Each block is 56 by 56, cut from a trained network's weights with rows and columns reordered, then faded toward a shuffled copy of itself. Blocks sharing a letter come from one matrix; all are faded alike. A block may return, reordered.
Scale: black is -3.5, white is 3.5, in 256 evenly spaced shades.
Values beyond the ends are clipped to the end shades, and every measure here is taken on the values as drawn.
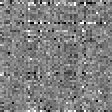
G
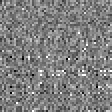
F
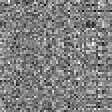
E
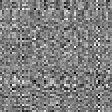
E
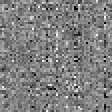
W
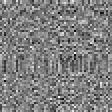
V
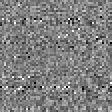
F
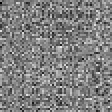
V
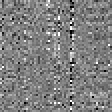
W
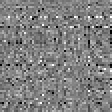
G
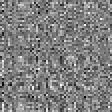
E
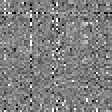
W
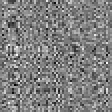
V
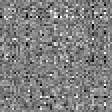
W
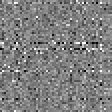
G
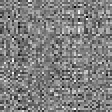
E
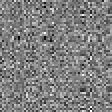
V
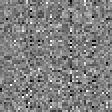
W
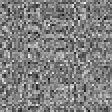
V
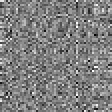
E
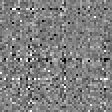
G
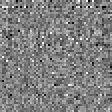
F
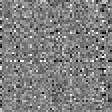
W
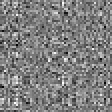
E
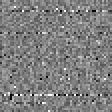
F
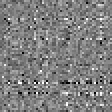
G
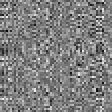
V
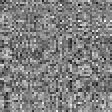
V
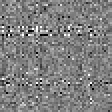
G
